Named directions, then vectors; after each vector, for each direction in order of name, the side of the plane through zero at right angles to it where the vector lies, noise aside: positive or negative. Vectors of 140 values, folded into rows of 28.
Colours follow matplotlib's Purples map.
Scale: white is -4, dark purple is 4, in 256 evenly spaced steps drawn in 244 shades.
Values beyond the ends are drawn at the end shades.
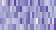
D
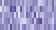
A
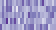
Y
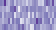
positive, negative, negative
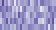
negative, negative, positive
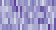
positive, positive, negative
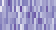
positive, positive, positive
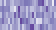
negative, positive, positive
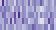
negative, negative, positive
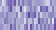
positive, positive, positive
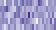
negative, positive, positive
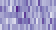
negative, positive, negative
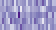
negative, negative, positive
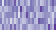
positive, positive, negative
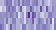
positive, positive, positive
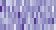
negative, negative, negative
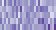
positive, positive, negative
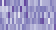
positive, positive, negative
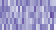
negative, negative, positive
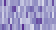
positive, negative, negative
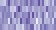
negative, positive, positive
